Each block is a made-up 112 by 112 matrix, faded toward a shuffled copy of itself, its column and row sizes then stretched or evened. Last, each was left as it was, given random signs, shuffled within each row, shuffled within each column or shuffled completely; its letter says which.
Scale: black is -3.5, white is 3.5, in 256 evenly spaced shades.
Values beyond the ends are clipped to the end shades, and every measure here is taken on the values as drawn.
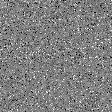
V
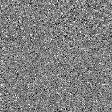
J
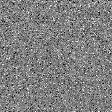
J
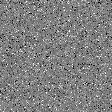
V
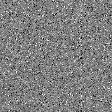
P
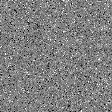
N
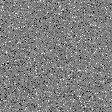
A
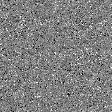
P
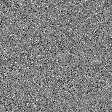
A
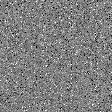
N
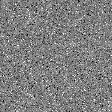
N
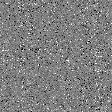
P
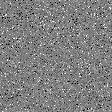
V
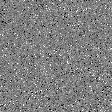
V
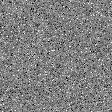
A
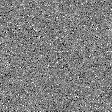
V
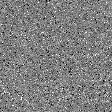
V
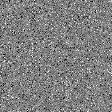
P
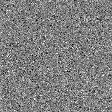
V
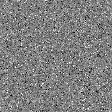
N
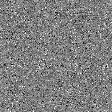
P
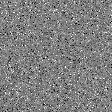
V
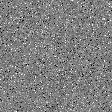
A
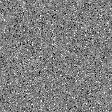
N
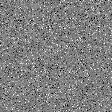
V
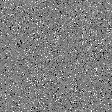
N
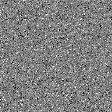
P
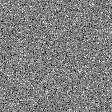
A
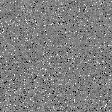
J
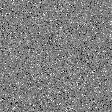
A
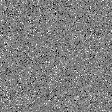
P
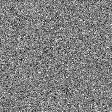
V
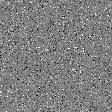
N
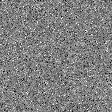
A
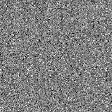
J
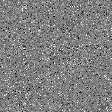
J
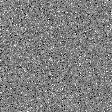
N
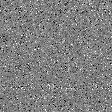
V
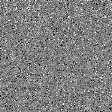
J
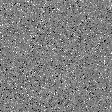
A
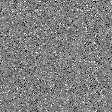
P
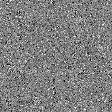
P
